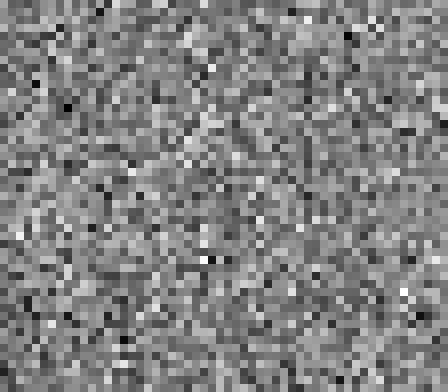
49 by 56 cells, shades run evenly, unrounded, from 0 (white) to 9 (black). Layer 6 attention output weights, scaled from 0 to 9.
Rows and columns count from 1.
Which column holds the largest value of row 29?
12
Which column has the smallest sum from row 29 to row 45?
11
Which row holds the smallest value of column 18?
40
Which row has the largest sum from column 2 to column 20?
45
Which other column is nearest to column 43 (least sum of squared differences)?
23
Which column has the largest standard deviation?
26
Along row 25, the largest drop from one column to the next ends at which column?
19
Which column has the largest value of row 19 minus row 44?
15
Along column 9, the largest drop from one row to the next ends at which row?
34
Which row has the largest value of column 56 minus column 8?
16
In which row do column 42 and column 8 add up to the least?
28
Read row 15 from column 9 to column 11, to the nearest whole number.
6 4 6
